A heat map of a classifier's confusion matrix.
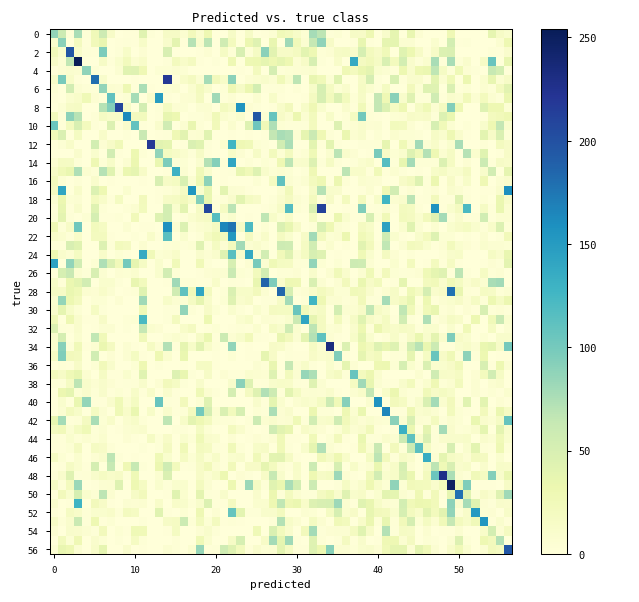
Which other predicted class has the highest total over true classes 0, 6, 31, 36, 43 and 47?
11
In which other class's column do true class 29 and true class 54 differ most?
1
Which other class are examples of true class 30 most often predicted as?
16
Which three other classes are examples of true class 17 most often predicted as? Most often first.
56, 1, 33
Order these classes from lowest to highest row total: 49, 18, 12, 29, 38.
38, 18, 29, 12, 49
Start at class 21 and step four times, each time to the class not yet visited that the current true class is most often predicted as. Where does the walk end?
18
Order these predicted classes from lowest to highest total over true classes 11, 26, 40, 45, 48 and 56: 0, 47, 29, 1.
0, 29, 1, 47
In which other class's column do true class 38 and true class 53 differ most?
23
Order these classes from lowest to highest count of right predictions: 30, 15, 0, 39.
39, 0, 30, 15
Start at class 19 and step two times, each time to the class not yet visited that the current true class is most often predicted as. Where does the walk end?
49
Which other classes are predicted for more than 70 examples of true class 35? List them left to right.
1, 47, 51
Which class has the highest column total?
32
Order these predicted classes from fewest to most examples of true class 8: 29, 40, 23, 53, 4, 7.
4, 29, 53, 40, 7, 23
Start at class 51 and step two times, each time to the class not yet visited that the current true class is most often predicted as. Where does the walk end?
37
